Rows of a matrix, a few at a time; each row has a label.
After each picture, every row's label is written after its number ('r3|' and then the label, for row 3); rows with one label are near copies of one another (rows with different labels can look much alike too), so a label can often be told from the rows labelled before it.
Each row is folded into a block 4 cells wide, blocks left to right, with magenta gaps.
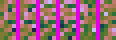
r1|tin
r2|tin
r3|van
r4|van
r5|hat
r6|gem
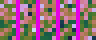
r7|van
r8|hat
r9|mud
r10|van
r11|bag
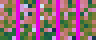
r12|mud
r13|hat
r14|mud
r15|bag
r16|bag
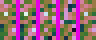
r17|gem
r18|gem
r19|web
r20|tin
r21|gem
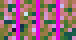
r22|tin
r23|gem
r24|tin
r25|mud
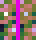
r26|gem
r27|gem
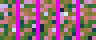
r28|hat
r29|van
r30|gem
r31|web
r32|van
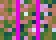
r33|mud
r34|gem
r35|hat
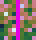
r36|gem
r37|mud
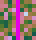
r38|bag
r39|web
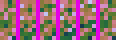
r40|bag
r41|mud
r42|web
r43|mud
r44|van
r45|bag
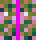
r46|web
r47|web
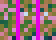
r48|bag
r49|web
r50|web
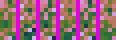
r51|bag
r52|mud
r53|bag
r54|mud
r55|bag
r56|mud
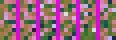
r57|tin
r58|tin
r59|van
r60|web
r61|hat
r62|bag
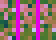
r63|bag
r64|hat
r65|hat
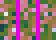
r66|gem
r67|bag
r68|hat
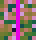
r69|tin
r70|van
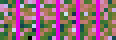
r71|hat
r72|van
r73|van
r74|gem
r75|gem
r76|bag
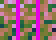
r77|van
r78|van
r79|tin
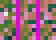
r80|web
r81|tin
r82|tin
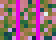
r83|mud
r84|bag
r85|web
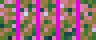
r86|van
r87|web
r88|web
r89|mud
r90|hat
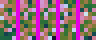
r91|mud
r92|bag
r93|bag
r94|hat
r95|web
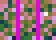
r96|bag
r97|mud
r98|web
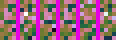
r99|tin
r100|web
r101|tin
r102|tin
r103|van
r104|web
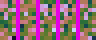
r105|bag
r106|gem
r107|hat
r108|hat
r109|bag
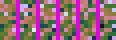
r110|gem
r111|hat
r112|van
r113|web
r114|bag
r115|van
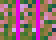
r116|hat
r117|hat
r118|tin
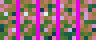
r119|gem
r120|web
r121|web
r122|mud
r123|tin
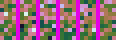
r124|web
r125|gem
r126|van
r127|mud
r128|hat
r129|van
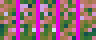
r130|gem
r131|hat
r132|hat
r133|bag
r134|mud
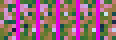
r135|tin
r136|hat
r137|hat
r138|gem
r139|hat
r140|gem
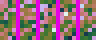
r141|bag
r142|van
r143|hat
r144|web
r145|mud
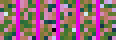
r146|web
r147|bag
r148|tin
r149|hat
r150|web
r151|van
